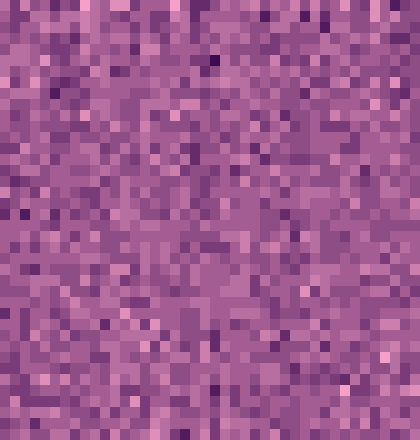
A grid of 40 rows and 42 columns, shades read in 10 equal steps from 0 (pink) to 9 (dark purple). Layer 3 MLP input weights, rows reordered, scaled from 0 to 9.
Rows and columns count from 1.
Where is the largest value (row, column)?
6, 22
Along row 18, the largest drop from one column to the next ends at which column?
5
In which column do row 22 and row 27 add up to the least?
31
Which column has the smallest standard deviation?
25
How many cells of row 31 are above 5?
5
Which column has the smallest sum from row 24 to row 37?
12
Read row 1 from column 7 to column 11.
5 6 0 3 4
